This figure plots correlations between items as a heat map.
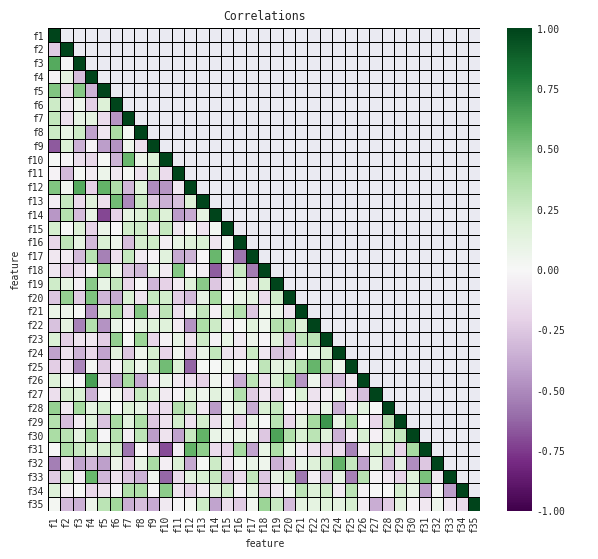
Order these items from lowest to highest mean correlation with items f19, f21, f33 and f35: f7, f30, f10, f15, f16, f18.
f7, f10, f15, f16, f18, f30
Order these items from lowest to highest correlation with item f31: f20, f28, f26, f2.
f26, f20, f28, f2
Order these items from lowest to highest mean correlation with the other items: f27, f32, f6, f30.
f32, f27, f6, f30
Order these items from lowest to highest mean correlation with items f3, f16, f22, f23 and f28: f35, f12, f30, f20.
f35, f20, f12, f30
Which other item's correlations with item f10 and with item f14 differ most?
f33
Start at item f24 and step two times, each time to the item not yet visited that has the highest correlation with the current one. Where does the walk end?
f9
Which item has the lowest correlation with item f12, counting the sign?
f25
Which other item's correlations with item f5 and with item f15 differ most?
f14
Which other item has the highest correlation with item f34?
f10
